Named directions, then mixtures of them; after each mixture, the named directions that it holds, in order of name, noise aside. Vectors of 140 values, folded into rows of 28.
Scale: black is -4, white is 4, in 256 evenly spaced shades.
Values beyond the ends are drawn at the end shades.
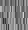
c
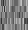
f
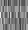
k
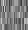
f.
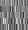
c.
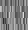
c.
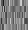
f.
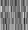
c, f, k.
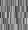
c, f, k.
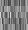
k.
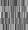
c, f, k.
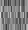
c, k.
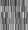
c, f, k.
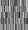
c, f, k.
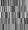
f, k.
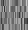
f.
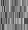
f.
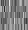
c, f.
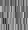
c.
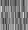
c, f, k.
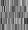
f.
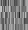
c, f, k.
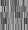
c, f.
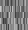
c.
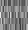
k.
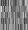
c, f, k.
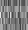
k.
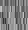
c.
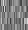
f.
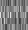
k.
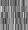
c, f, k.
